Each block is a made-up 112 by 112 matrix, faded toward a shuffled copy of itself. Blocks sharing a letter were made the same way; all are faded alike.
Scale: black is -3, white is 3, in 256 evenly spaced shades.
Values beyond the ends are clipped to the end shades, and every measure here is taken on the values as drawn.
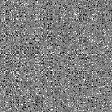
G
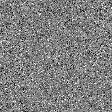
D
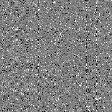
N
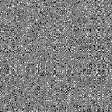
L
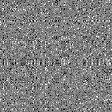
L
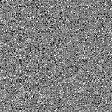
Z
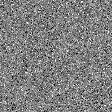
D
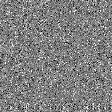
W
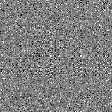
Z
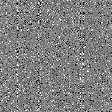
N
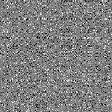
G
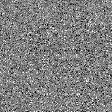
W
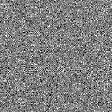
Z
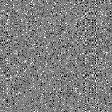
L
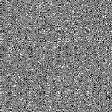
G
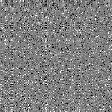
L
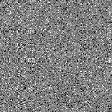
Z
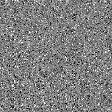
W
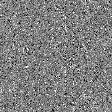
D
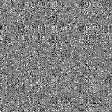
G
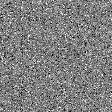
D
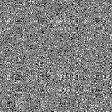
G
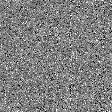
D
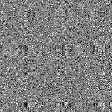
Z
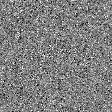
D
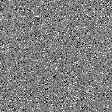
W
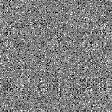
Z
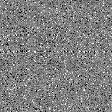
W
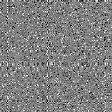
L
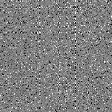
L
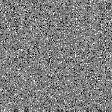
W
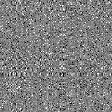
G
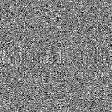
Z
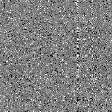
N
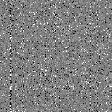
N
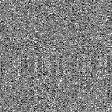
Z
